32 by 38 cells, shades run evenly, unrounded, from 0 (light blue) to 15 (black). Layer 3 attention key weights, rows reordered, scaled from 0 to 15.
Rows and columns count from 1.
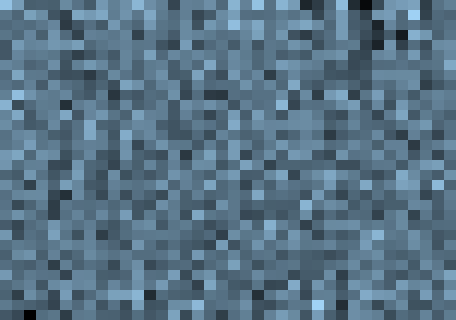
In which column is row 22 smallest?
17
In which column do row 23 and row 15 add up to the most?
35
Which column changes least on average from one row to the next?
4
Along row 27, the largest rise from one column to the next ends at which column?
13
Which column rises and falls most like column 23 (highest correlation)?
5
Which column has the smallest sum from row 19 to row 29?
31
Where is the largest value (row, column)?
32, 3
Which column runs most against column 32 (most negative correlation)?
16
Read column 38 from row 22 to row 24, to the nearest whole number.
7 7 8
